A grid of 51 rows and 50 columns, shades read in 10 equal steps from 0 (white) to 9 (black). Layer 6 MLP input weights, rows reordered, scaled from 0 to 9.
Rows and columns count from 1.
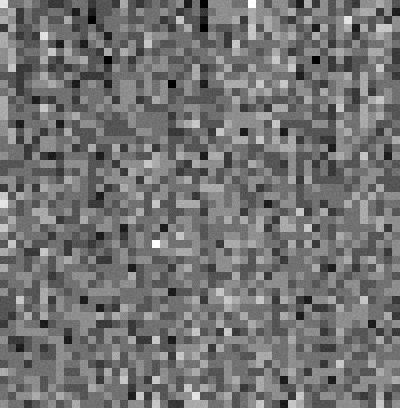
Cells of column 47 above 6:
2
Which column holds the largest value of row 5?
14
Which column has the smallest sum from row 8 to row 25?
46
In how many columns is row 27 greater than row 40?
23
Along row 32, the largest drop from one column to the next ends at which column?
6
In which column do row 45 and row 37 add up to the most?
22
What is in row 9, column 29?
3
